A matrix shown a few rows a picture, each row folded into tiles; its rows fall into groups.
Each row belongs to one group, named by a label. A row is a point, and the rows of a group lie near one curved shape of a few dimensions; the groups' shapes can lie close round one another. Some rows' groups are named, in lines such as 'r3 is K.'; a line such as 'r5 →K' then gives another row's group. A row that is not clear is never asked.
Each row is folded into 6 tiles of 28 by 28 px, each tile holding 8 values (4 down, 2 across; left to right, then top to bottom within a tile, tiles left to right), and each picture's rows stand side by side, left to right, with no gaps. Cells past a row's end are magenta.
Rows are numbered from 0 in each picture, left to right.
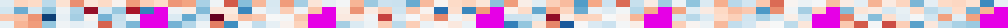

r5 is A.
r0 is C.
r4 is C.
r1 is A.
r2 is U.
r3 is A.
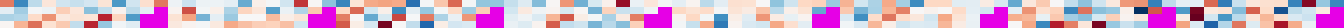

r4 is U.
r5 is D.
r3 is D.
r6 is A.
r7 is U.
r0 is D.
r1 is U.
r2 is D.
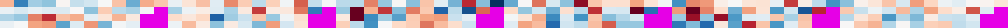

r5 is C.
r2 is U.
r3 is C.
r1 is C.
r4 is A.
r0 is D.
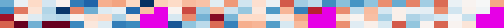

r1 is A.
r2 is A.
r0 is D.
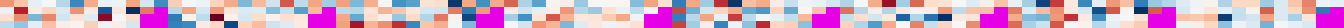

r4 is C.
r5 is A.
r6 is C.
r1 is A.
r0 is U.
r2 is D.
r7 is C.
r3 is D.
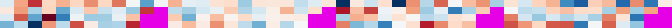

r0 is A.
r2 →A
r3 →D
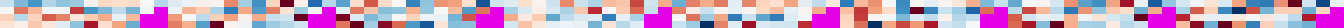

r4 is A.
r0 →A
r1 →D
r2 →D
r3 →C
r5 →A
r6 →D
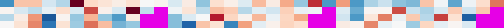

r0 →C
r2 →D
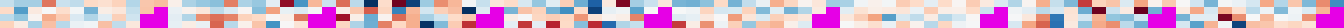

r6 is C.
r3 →D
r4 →A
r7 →A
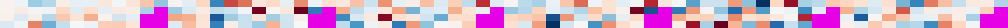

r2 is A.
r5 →D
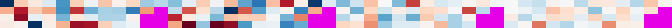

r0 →A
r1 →D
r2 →C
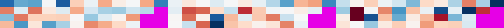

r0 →A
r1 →U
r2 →U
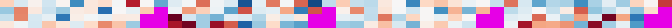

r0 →U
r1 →D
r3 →D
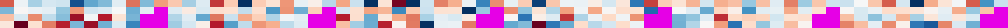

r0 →D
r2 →C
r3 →U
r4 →A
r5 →D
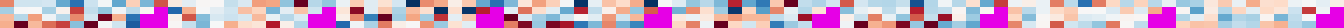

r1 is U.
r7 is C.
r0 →D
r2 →U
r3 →D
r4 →D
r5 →D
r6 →D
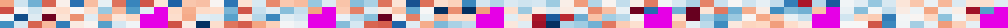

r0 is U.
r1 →A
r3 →U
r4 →U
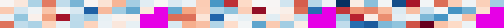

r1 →C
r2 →A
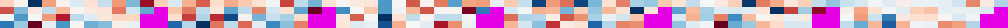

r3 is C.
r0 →U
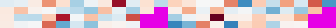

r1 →A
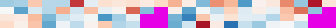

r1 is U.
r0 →C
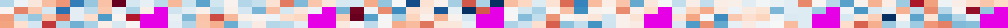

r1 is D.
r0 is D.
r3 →A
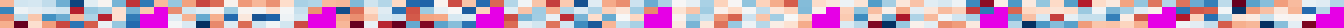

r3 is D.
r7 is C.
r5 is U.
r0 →D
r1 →A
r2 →D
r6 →A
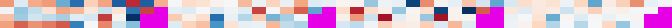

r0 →D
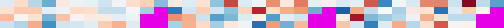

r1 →C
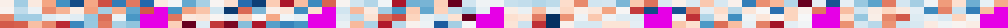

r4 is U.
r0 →D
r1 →D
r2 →D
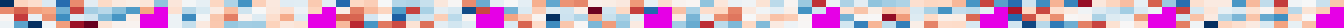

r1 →D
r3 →C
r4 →U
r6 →A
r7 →A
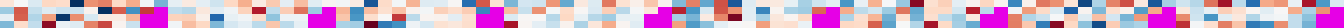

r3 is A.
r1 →C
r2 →U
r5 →C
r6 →D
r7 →D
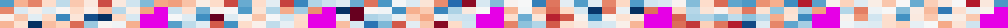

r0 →A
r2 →U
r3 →C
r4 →D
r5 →U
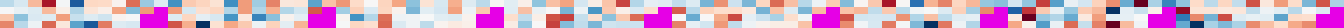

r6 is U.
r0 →D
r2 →A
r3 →D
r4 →C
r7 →A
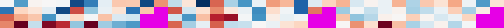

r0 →D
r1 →C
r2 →A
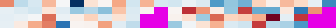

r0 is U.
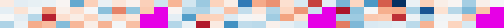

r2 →C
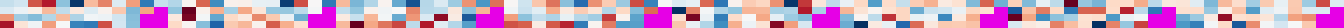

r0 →D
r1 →U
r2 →D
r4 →U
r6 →C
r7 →A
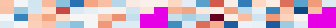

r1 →U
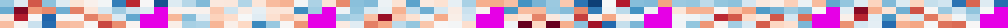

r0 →U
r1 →C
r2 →D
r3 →D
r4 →A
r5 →U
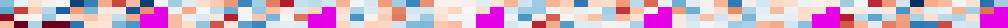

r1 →D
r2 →D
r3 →U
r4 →C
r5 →D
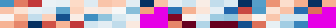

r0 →A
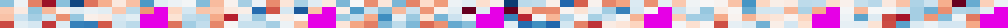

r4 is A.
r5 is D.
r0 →D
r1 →C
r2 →C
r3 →A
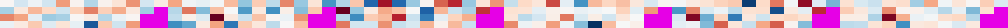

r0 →C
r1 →A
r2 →C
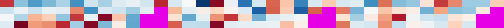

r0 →D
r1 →C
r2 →C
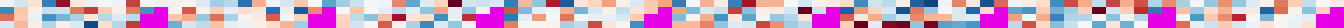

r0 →C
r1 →U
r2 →D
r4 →C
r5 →D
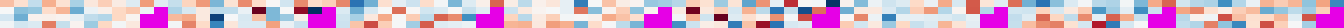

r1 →C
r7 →A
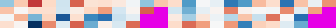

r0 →A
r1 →D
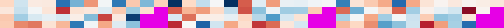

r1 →A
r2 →C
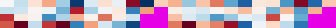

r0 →D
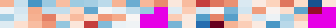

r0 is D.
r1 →A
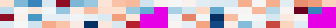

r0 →C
